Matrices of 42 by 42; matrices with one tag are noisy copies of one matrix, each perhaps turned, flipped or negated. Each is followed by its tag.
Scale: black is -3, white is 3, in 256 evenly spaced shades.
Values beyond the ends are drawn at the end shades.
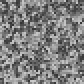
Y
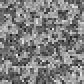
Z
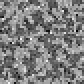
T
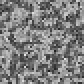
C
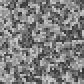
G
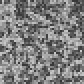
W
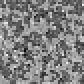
G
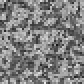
C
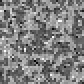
C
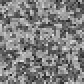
Z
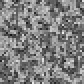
Z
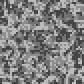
C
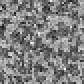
T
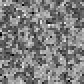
Z
